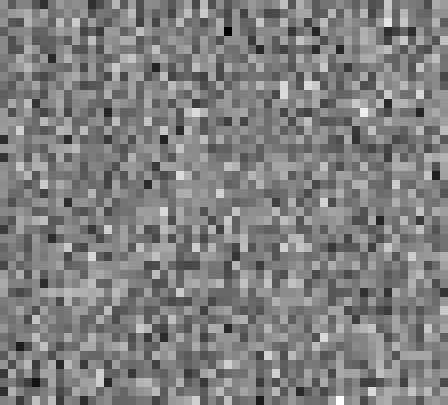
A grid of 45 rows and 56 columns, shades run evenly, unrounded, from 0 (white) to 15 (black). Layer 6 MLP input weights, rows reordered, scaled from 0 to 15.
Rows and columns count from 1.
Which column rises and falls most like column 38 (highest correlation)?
16
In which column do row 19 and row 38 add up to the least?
41
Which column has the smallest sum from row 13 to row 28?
25
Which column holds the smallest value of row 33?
23
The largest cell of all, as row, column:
4, 29
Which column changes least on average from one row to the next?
32
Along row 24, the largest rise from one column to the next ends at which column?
22
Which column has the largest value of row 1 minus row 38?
12
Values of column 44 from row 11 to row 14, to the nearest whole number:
9 6 8 10
